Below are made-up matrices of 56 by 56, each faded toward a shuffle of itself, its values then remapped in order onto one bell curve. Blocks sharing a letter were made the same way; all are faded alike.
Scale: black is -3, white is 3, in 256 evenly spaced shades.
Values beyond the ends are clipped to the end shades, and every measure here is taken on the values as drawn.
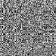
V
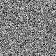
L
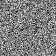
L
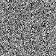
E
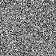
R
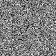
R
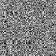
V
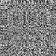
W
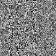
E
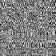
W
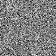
R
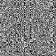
V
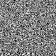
R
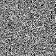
E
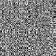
V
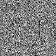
E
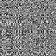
W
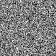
L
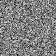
L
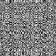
W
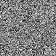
R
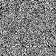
R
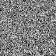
R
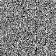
E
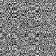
W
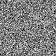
L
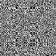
V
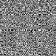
V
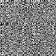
V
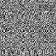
W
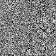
E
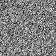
L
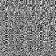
V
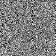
E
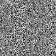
E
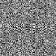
V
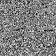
R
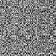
W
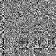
V
